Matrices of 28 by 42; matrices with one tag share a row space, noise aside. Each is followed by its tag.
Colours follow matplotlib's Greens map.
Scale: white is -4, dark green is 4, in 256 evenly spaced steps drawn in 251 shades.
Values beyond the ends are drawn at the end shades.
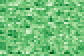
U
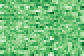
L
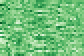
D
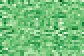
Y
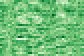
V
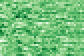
V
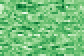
V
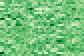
D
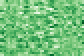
L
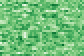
V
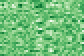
L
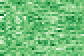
D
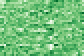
L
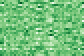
L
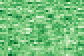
U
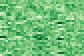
D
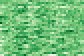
V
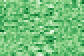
L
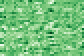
L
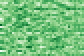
V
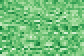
Y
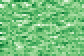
V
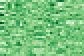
D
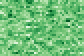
U
